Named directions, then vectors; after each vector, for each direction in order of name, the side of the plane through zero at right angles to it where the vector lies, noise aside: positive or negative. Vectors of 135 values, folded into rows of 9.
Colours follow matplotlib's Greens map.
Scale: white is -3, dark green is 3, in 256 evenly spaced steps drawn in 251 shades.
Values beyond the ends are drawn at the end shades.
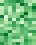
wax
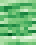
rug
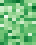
negative, positive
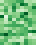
positive, positive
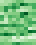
positive, positive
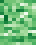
negative, negative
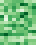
positive, positive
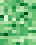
positive, positive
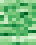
positive, positive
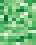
negative, negative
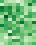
positive, negative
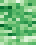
positive, negative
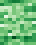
negative, positive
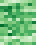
positive, negative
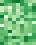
negative, positive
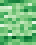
negative, positive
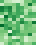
positive, negative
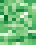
negative, negative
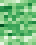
positive, negative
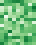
negative, positive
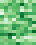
positive, positive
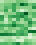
positive, positive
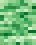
positive, positive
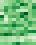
positive, positive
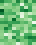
negative, negative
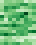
positive, positive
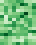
positive, positive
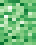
negative, positive
